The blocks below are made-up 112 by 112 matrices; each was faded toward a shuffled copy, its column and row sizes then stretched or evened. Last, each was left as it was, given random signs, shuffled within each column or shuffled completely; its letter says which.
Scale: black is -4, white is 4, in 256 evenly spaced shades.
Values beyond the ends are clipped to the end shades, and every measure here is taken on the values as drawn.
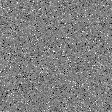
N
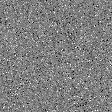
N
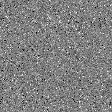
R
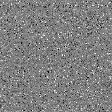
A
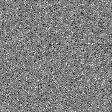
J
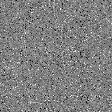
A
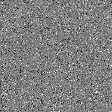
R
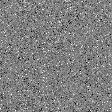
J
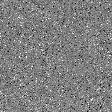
J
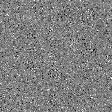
A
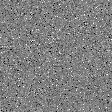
N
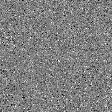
R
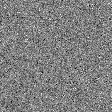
N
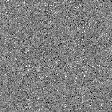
A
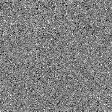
R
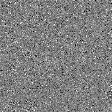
A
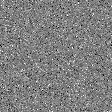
N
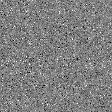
R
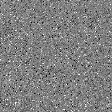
A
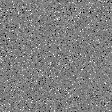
A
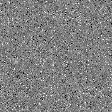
R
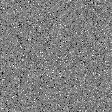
J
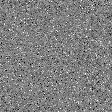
N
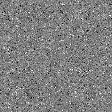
A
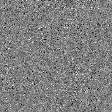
R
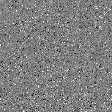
A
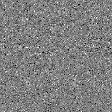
A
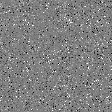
R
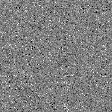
A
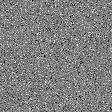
N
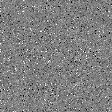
A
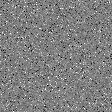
N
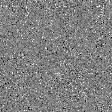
R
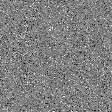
J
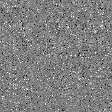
A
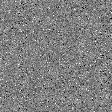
J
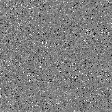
R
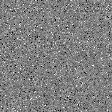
A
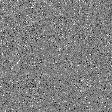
R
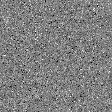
J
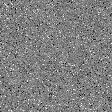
N
